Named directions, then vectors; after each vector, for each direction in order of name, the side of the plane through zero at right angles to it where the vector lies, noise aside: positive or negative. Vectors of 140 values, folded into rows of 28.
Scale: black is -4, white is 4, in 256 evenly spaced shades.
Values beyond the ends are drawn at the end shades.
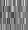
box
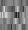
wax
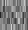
positive, negative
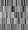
negative, positive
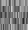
positive, negative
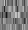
negative, negative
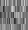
positive, negative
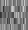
positive, negative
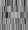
negative, negative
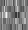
positive, positive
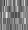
positive, positive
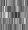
positive, positive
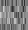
negative, positive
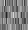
negative, negative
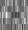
positive, positive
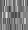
positive, positive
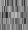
negative, negative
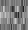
negative, positive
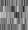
negative, positive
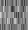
negative, positive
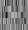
negative, negative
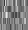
positive, positive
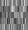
positive, negative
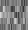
negative, positive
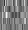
positive, positive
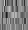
negative, negative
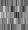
negative, positive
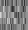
negative, positive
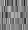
negative, negative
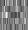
positive, positive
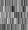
negative, positive
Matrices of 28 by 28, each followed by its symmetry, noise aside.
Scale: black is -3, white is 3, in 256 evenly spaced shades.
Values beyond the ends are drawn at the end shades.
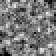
same after a half turn.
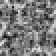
same after a half turn.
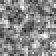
symmetric.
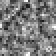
symmetric.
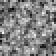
same after a half turn.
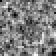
symmetric.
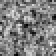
symmetric.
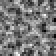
mirrored top to bottom.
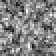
same after a half turn.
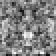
mirrored left to right.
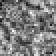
symmetric.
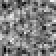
mirrored top to bottom.
